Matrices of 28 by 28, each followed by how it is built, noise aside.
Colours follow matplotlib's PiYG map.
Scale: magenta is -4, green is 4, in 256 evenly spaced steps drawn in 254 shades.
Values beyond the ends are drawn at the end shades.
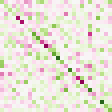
diagonal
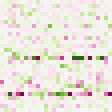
uneven rows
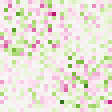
block diagonal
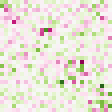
block diagonal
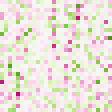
uneven columns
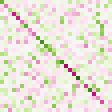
diagonal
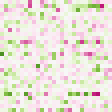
uneven rows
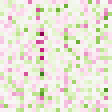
uneven columns
